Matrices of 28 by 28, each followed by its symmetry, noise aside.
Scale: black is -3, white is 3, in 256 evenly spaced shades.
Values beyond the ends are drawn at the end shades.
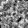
symmetric.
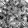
no symmetry.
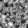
symmetric across the other diagonal.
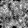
no symmetry.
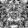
mirrored left to right.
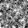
symmetric across the other diagonal.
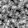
same after a half turn.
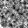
symmetric across the other diagonal.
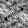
same after a half turn.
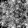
mirrored top to bottom.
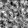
antisymmetric.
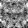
mirrored left to right.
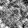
symmetric across the other diagonal.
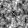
same after a half turn.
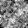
symmetric.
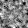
symmetric across the other diagonal.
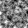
symmetric across the other diagonal.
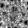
same after a half turn.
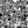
antisymmetric.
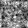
antisymmetric.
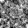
symmetric across the other diagonal.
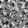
antisymmetric.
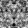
mirrored left to right.
